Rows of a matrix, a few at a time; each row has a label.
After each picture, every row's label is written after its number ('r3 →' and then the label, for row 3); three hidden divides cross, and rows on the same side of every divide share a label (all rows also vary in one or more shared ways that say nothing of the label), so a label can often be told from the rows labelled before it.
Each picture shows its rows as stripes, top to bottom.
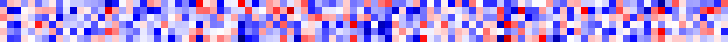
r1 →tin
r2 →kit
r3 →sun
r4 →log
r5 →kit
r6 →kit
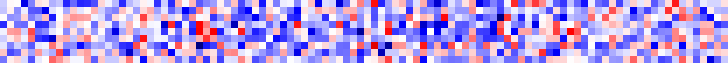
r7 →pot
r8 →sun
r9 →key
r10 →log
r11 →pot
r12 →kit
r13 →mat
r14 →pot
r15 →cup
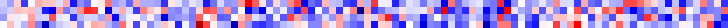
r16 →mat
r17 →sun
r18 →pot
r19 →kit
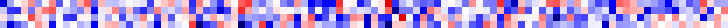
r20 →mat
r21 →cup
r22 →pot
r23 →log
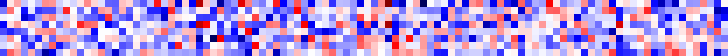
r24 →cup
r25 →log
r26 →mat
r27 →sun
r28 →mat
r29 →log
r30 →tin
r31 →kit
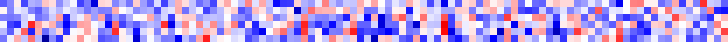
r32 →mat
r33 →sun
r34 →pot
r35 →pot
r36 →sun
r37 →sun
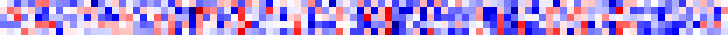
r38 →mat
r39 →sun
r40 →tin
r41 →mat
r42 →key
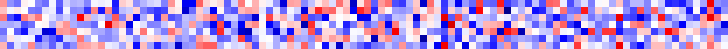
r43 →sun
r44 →sun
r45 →kit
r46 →log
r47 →log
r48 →sun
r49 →kit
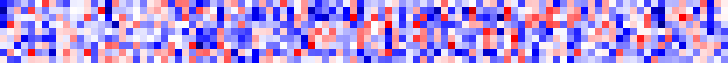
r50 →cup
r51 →mat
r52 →mat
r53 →cup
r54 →key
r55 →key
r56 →log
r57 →log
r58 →log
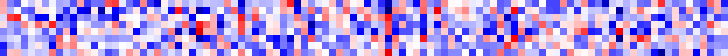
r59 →kit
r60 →tin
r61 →tin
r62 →pot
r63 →sun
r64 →mat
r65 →log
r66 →cup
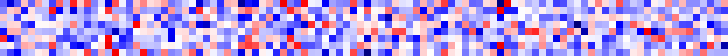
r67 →key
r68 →pot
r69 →kit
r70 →cup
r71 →pot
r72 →pot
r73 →pot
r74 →log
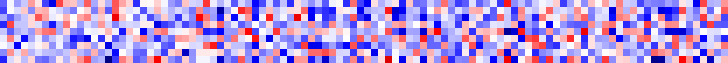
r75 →log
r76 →cup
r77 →log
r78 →kit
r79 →cup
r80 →pot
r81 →pot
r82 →sun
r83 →cup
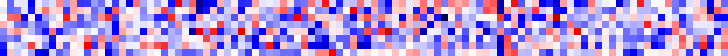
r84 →cup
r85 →cup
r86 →log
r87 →pot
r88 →tin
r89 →log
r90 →mat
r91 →sun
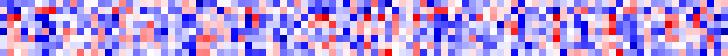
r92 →mat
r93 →mat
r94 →sun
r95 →sun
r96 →log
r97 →kit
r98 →sun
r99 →sun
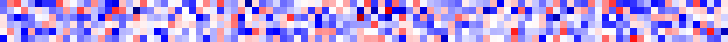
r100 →sun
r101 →key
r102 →pot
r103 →mat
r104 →kit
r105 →cup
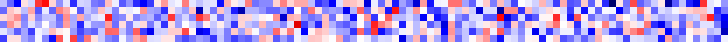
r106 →mat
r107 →log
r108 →kit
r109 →mat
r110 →mat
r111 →key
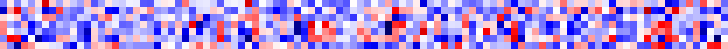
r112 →mat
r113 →pot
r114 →mat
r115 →sun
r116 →sun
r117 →sun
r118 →kit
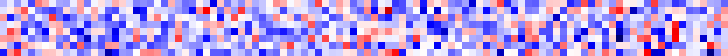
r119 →key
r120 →sun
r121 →tin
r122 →pot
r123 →pot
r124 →tin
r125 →kit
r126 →cup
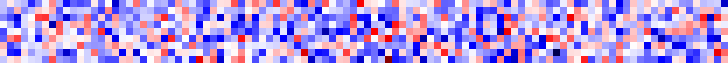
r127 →tin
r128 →pot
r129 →mat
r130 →log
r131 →mat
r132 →cup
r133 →key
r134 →tin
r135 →tin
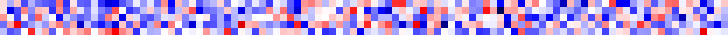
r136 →tin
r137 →key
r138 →sun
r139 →cup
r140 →log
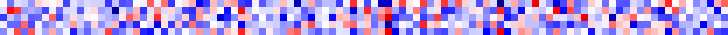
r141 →tin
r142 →tin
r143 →cup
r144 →sun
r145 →pot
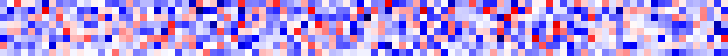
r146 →tin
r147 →mat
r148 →mat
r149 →key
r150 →log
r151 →cup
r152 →kit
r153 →key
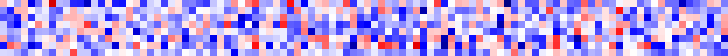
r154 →tin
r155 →key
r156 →key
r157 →log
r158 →sun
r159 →key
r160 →cup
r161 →log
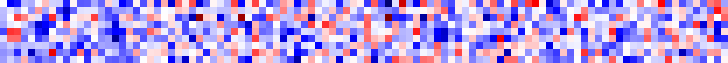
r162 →pot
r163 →tin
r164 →tin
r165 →sun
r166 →tin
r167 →pot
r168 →pot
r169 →tin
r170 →sun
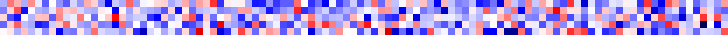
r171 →pot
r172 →mat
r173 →log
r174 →sun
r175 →tin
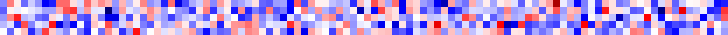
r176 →log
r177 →key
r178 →tin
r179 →tin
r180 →cup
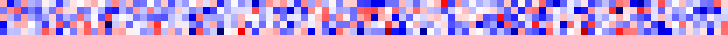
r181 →sun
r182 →cup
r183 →sun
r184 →cup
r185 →cup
